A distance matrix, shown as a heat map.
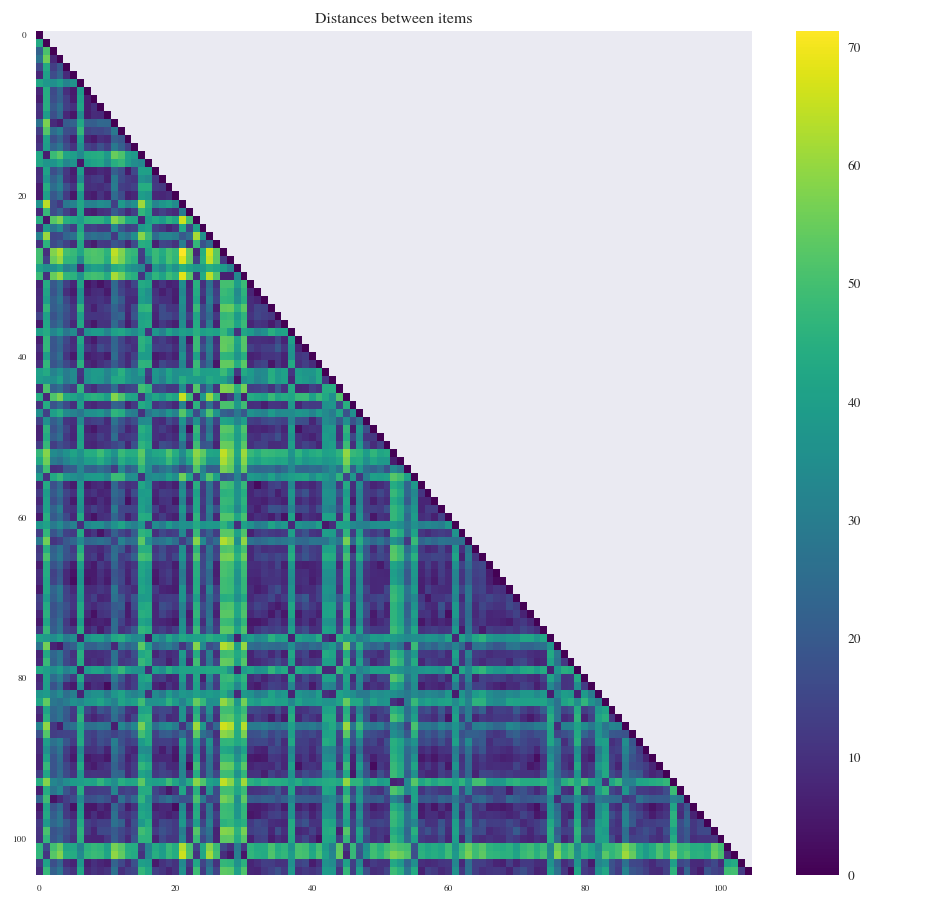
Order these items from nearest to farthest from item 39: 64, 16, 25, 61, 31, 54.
31, 64, 54, 25, 61, 16
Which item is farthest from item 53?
27
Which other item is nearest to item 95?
2
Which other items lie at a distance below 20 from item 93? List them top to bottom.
52, 53, 83
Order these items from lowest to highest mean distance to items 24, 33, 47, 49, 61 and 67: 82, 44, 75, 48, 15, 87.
48, 44, 87, 82, 75, 15
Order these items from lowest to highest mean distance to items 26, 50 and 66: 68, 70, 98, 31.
68, 31, 98, 70
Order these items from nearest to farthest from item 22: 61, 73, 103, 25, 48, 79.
73, 103, 48, 25, 61, 79
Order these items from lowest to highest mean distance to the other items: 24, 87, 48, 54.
48, 24, 87, 54
